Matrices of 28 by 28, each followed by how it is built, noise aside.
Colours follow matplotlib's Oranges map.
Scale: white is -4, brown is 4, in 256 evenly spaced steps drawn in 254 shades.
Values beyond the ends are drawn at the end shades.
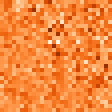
upper triangular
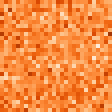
noise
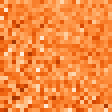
lower triangular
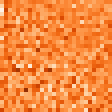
lower triangular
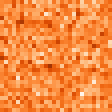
blocks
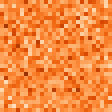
noise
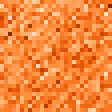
Hankel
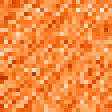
Hankel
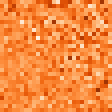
upper triangular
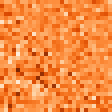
lower triangular
